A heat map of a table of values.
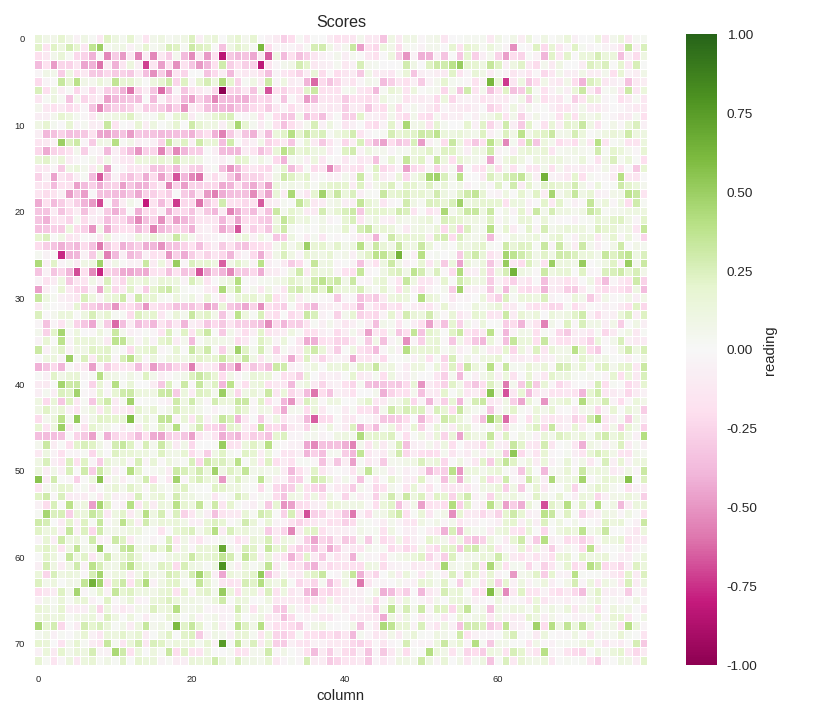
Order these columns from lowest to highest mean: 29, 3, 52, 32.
32, 29, 3, 52
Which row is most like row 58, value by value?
71
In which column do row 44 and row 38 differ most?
61
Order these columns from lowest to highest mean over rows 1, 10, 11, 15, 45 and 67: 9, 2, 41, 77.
9, 2, 41, 77
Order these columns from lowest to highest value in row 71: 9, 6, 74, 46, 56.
56, 46, 9, 74, 6
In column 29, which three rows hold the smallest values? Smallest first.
3, 19, 31
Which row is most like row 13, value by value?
21
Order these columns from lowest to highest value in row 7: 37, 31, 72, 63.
37, 31, 63, 72
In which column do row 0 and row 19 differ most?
18
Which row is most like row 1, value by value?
62
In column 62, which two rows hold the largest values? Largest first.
27, 48
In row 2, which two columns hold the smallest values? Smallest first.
24, 30
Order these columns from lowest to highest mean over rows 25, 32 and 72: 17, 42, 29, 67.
17, 42, 29, 67
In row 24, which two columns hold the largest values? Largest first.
35, 42
